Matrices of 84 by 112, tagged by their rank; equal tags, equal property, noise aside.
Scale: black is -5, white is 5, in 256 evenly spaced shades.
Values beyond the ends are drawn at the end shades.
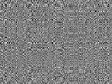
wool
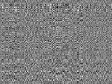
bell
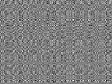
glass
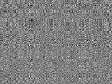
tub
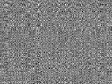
tub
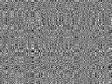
wool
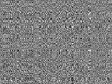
bell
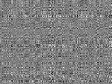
tub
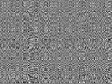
wool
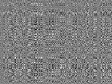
tub
